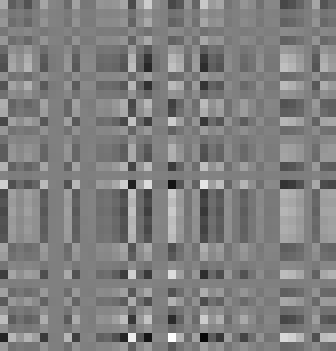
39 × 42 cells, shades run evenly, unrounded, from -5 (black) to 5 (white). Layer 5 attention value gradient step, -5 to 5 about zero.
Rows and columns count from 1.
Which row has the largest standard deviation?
38
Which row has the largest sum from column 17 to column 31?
1
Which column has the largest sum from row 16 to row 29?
22
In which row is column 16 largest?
21
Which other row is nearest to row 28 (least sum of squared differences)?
33
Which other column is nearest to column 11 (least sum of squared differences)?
12
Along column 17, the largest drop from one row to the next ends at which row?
39
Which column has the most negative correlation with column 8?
11
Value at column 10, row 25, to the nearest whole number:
-1
